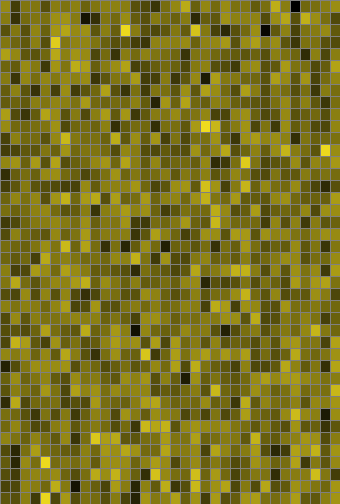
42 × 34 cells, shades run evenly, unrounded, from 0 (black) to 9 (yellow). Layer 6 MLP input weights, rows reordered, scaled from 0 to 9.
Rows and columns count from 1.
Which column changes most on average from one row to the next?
16
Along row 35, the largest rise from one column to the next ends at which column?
34
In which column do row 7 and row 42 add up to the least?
21
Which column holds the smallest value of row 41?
8
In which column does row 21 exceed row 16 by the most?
7
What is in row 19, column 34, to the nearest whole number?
4
